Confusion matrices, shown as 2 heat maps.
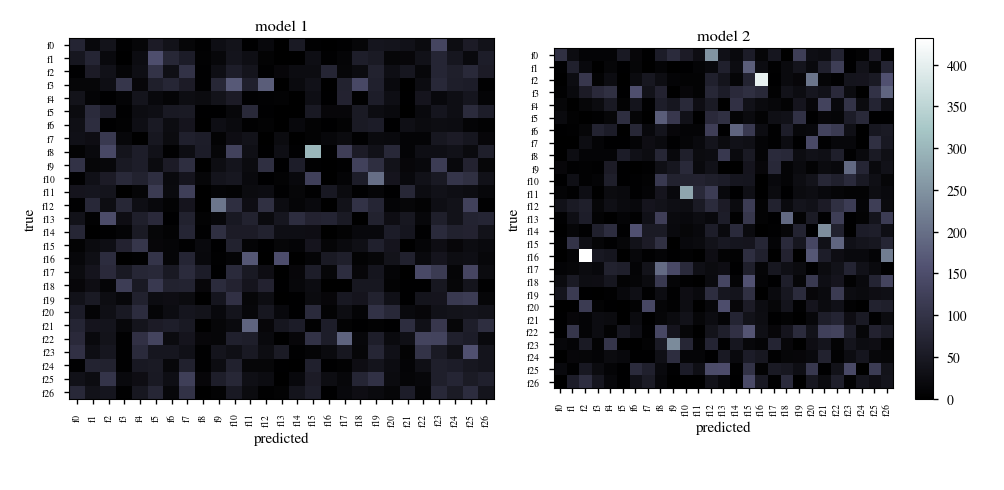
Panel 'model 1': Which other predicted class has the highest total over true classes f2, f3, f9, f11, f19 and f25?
f7
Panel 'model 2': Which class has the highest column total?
f15
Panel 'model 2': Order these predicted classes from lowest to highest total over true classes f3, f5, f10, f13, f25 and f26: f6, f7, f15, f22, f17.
f17, f7, f6, f22, f15
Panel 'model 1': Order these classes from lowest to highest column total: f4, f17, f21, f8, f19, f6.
f8, f21, f6, f17, f4, f19
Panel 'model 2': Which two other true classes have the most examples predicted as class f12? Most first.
f0, f25
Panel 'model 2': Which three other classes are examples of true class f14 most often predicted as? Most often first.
f21, f6, f4
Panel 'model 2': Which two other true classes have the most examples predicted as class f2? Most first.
f16, f20
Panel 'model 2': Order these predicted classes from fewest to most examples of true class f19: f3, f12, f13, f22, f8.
f3, f8, f13, f12, f22
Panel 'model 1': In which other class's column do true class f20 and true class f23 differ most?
f25
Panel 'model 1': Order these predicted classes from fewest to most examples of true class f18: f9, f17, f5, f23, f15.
f17, f15, f23, f9, f5
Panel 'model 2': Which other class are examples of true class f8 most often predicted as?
f13
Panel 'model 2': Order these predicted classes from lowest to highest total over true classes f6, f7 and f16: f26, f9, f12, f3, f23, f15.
f9, f23, f3, f12, f15, f26
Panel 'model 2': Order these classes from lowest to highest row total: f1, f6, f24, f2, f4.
f24, f1, f4, f6, f2
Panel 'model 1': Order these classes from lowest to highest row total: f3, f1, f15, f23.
f15, f1, f23, f3
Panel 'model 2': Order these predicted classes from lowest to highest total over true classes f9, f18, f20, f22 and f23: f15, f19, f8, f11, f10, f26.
f11, f19, f10, f26, f8, f15
